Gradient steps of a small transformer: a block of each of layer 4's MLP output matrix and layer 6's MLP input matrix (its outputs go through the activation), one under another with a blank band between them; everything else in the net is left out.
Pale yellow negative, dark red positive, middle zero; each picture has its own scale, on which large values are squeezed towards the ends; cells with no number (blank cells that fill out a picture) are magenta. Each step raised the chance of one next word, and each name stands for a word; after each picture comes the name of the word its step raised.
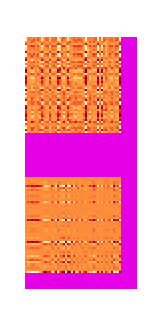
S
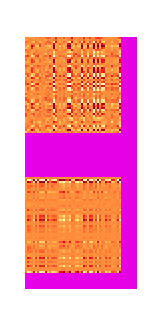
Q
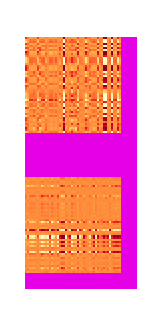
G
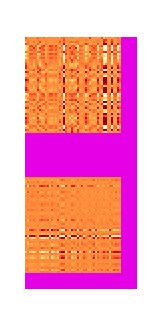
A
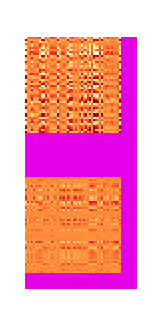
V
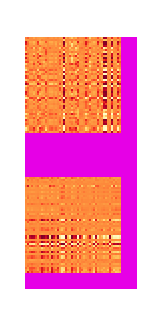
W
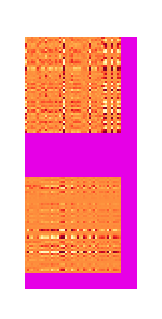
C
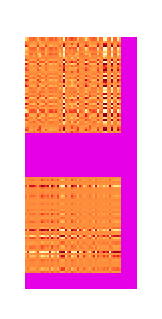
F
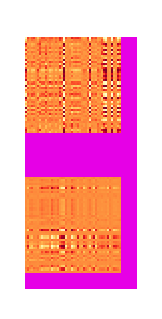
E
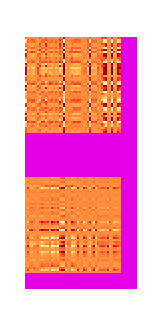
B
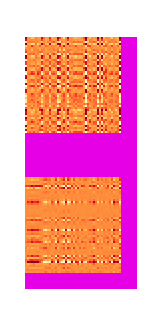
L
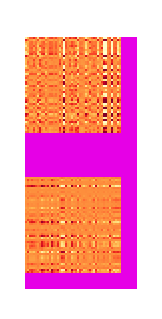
V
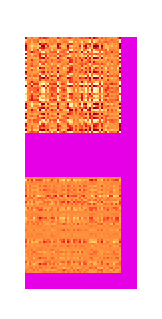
Q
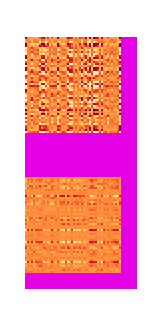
L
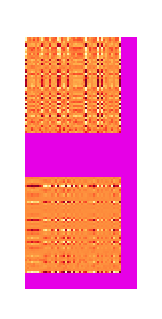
F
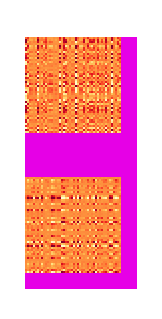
Q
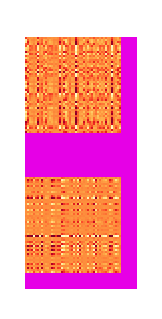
A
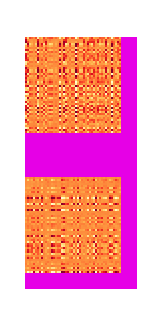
E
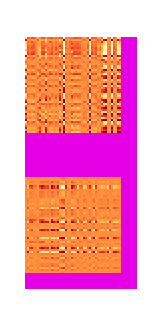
V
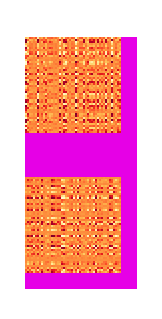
V
